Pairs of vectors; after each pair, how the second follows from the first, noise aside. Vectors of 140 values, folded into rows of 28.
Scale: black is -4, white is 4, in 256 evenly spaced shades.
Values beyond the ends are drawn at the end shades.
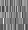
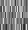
sign-scrambled.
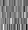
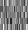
sign-scrambled.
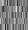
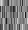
shuffled.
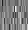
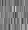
shrunk.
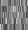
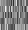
shuffled.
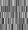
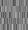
negated, shrunk.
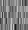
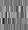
wrapped around, partly zeroed.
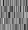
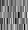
reversed.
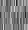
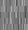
shrunk.
